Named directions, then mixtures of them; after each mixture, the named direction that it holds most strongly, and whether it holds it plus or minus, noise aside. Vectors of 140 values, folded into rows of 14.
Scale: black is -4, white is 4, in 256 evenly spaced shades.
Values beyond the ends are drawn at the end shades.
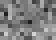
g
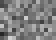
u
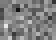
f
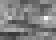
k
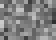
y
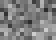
g, plus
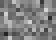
g, minus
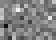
f, minus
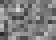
u, plus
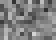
g, plus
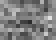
k, plus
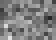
f, plus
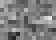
k, plus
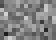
u, plus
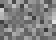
y, minus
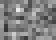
y, plus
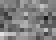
k, minus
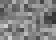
f, plus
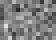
f, plus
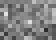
g, minus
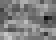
k, minus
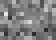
g, minus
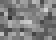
g, minus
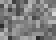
y, minus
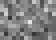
g, minus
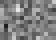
f, minus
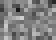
f, plus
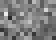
g, minus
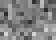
g, plus
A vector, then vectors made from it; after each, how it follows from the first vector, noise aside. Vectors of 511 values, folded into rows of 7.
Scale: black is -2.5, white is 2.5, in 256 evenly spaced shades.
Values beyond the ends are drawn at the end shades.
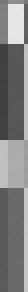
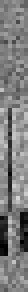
wrapped around, negated, partly zeroed.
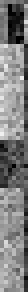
negated.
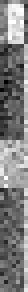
copied.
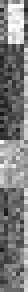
copied.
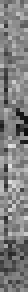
wrapped around, negated, partly zeroed.
